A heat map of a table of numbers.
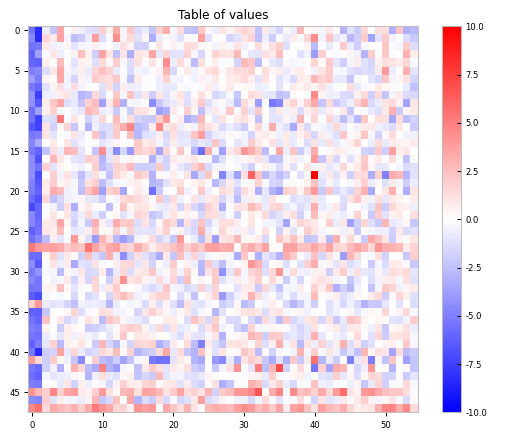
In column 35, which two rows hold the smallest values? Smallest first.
9, 20
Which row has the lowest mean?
41
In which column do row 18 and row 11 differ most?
40
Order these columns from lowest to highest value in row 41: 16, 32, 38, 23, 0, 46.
23, 38, 46, 16, 32, 0
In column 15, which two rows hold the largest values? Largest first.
47, 27
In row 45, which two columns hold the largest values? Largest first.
32, 44
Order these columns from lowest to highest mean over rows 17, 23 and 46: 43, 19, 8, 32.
19, 43, 32, 8
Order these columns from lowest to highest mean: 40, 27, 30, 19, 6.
27, 6, 19, 30, 40
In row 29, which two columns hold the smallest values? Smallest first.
1, 0
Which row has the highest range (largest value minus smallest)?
18
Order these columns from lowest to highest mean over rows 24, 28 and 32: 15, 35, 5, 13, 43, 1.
1, 35, 43, 13, 15, 5
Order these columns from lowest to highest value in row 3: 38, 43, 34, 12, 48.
12, 38, 43, 34, 48
